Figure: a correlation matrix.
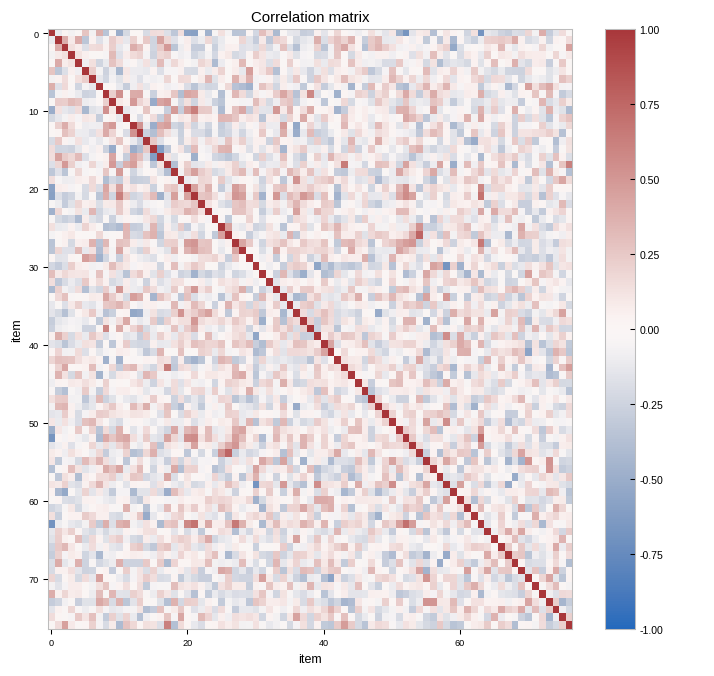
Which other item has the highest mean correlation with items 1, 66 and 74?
16
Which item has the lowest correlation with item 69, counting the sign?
55
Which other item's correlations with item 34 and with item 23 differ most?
36
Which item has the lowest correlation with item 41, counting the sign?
70
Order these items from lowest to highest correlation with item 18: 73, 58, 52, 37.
58, 37, 52, 73
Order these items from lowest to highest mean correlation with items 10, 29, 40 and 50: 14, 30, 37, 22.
30, 14, 37, 22
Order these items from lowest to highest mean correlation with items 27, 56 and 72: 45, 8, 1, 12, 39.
39, 1, 45, 12, 8
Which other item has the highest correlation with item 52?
63
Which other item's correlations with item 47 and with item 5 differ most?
29
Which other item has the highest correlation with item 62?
71
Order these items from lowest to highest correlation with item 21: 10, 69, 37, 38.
69, 38, 37, 10
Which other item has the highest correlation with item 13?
12
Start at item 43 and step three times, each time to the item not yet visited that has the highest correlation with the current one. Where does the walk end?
2
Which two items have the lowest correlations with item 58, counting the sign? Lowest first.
30, 67
